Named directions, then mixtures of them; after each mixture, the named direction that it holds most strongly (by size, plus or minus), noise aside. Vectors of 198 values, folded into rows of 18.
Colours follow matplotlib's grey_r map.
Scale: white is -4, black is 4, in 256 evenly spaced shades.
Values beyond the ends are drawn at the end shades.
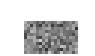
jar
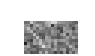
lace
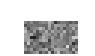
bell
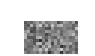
jar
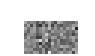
jar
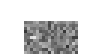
bell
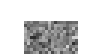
bell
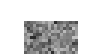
bell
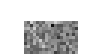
lace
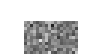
jar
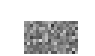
bell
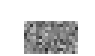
jar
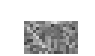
lace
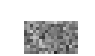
lace
